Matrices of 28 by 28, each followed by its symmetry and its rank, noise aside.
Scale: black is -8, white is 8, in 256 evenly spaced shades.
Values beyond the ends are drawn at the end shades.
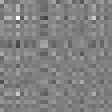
symmetric, rank two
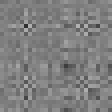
symmetric, rank two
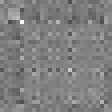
symmetric, rank three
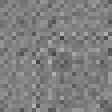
symmetric, rank four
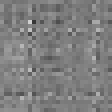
no symmetry, rank three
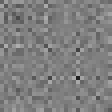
symmetric, rank three
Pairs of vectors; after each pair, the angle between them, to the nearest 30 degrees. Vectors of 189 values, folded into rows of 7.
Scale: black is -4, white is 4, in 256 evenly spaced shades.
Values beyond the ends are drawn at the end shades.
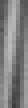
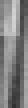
30 degrees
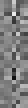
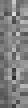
30 degrees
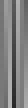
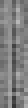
30 degrees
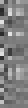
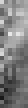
60 degrees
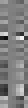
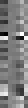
150 degrees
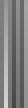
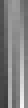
120 degrees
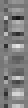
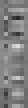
30 degrees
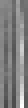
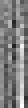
30 degrees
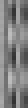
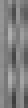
30 degrees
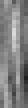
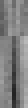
90 degrees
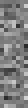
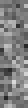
30 degrees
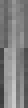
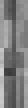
150 degrees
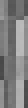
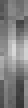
120 degrees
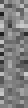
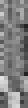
120 degrees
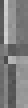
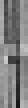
120 degrees
